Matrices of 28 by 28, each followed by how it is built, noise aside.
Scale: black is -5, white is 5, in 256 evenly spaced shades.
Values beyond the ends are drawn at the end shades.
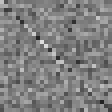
diagonal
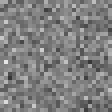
repeating rows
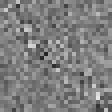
banded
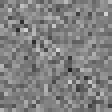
banded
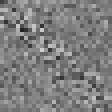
banded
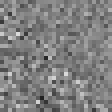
lower triangular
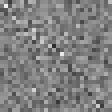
banded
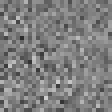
lower triangular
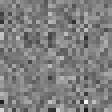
low rank
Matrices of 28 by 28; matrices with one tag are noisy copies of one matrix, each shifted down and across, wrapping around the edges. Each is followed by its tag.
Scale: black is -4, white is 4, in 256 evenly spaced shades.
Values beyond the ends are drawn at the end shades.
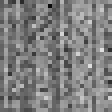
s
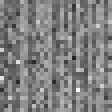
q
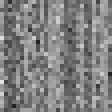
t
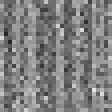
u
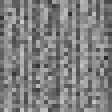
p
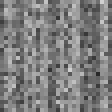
u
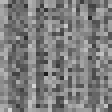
u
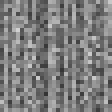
p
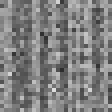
u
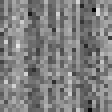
t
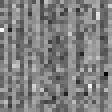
q
